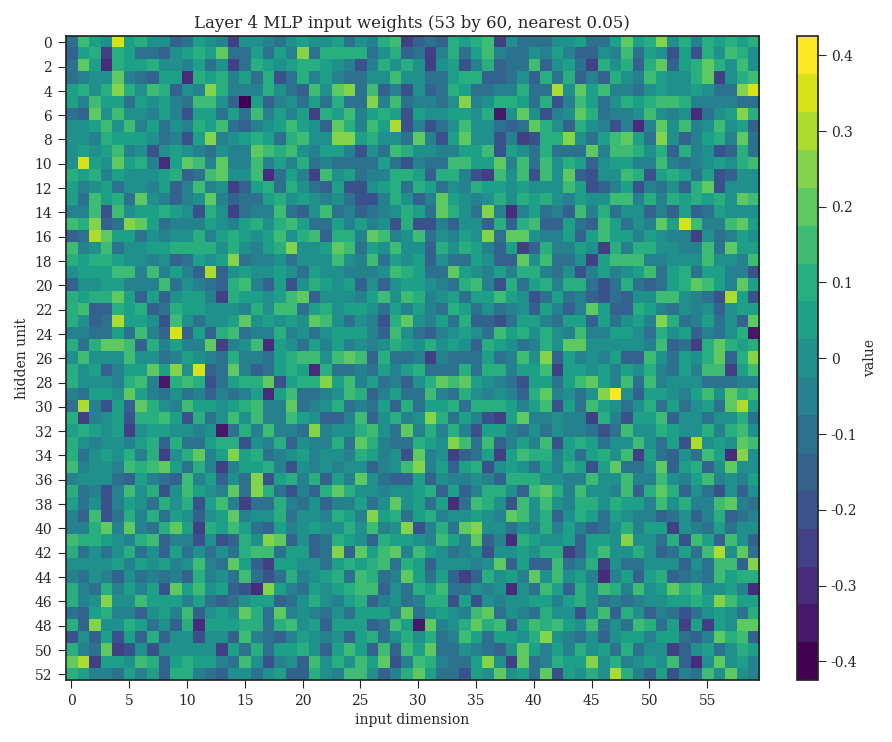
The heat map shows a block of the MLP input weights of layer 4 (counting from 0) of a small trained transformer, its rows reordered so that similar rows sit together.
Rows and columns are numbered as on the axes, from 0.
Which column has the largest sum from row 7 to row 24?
4
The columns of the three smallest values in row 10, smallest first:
8, 29, 45
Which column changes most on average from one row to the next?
59
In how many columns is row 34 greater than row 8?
23
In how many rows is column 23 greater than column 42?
33
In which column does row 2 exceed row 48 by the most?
55
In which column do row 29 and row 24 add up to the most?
47
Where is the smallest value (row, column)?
5, 15
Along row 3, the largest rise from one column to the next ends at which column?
11
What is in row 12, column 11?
0.15
